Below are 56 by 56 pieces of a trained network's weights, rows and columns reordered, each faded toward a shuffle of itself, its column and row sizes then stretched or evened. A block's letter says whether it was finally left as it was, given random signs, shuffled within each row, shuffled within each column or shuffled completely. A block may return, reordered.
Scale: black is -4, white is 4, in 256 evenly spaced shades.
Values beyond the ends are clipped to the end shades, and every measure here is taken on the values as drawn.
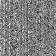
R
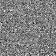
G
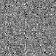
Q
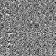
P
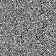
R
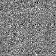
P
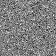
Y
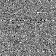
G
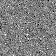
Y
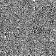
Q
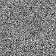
Q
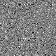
G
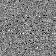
G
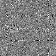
Q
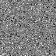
G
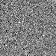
Y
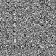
P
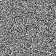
R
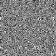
P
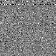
Q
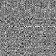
P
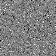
R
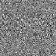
P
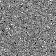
Y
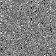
R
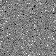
R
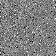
R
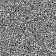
G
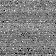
G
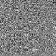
P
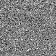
G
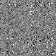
Q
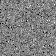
Y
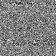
G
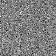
R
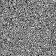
Y
